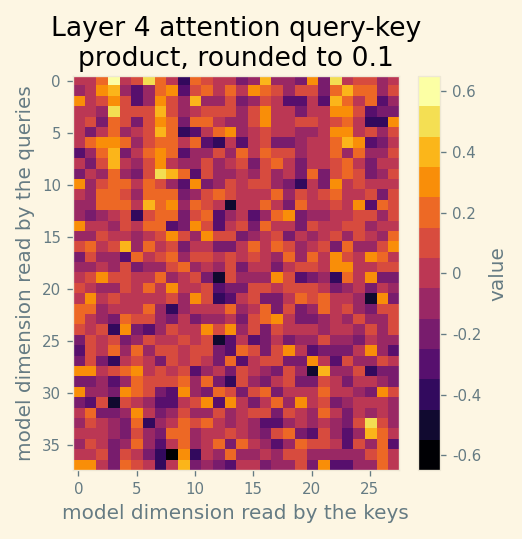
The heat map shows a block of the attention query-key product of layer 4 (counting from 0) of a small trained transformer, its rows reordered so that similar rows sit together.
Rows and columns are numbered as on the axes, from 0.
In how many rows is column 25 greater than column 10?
16
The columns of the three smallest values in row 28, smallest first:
20, 25, 10
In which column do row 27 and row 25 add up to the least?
12
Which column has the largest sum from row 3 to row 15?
7
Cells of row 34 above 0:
9
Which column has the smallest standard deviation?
24
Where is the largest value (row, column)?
0, 3
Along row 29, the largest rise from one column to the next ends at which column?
14
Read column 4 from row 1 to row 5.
-0.1 0.1 0.1 0.1 -0.1
